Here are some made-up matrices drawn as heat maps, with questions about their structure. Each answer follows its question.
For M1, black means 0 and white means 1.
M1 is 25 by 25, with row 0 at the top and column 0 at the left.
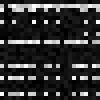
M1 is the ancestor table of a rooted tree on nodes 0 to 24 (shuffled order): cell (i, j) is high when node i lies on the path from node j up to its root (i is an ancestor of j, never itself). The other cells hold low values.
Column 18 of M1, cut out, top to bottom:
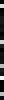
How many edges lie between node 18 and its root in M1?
5
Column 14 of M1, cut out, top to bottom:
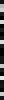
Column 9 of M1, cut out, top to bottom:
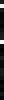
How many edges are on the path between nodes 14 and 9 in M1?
7
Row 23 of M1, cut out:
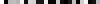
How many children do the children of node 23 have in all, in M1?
4
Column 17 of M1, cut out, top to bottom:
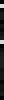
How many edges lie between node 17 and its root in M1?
2
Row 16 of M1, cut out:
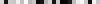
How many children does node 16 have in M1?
3
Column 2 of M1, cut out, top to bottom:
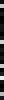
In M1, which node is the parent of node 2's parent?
19
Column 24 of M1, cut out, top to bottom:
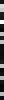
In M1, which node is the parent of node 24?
8
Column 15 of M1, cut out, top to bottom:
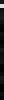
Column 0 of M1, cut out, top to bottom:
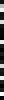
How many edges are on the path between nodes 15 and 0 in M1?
8
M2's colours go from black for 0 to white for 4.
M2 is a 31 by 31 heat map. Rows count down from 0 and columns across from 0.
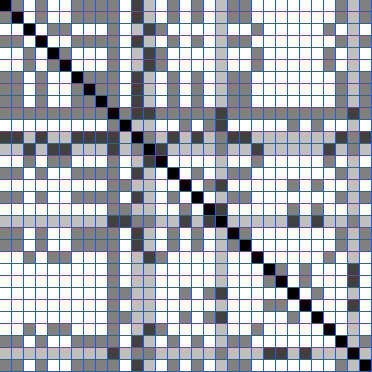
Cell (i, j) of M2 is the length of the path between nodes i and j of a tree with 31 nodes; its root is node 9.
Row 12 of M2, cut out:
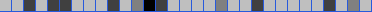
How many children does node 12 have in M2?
6
